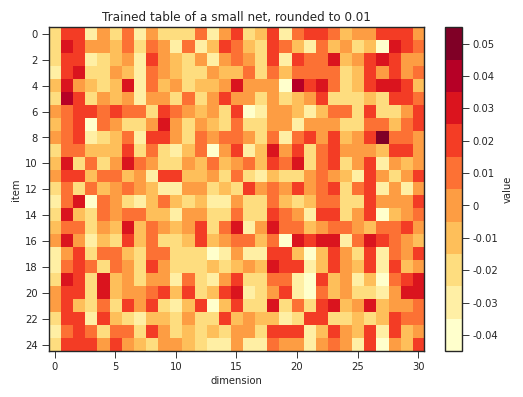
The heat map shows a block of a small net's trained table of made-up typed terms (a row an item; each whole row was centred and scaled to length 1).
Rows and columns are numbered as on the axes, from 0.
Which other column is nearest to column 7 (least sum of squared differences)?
0
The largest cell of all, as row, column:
8, 27
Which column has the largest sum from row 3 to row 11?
1
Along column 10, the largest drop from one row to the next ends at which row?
12
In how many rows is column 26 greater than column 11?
19
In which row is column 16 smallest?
6
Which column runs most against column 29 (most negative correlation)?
26
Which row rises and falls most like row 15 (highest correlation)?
9
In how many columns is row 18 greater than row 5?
12
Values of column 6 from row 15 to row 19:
0.03 0.02 -0.01 0 0
